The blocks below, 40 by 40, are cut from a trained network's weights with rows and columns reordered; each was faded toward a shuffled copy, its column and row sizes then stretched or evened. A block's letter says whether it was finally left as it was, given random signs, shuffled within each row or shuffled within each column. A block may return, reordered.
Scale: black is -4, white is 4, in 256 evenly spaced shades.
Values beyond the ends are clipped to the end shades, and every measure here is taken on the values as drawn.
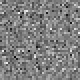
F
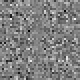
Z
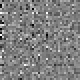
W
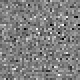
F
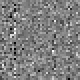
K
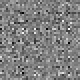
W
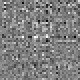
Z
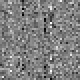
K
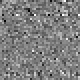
F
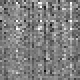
Z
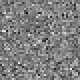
F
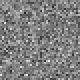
F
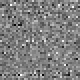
F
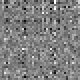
Z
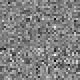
W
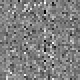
K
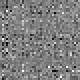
W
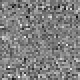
F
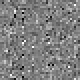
K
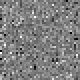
K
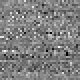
F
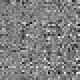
Z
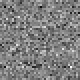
F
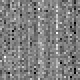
K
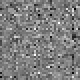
W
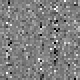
K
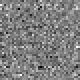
F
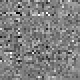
W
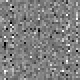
K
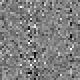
K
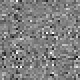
W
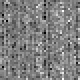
K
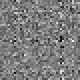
W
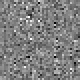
K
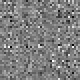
W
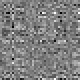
Z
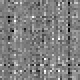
Z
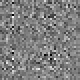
W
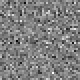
F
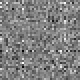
W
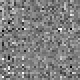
W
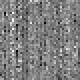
K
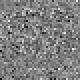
F
